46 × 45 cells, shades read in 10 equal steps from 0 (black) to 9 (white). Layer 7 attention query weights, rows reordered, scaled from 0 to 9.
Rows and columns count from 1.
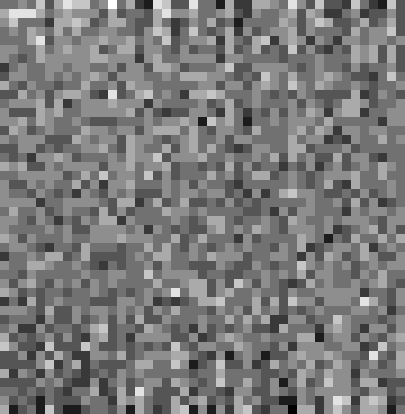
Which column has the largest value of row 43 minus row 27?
37
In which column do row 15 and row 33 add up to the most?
20
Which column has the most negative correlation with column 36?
38
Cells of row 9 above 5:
8
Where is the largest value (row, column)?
1, 13
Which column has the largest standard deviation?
33
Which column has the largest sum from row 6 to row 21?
15
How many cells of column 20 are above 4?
17
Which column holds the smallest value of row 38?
36
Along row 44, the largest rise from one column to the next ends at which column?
16
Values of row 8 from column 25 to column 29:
5 7 3 3 5
